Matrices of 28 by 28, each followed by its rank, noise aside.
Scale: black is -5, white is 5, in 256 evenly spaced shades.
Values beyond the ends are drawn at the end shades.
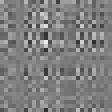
two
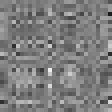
three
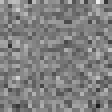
four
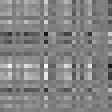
one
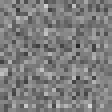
six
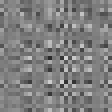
two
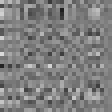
three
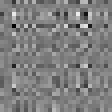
two
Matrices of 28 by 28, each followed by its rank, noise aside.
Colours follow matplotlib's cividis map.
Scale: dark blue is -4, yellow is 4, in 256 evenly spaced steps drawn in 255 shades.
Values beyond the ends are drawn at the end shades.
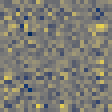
six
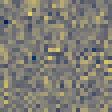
seven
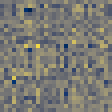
five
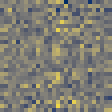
six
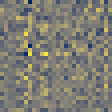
four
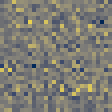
eight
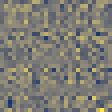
four
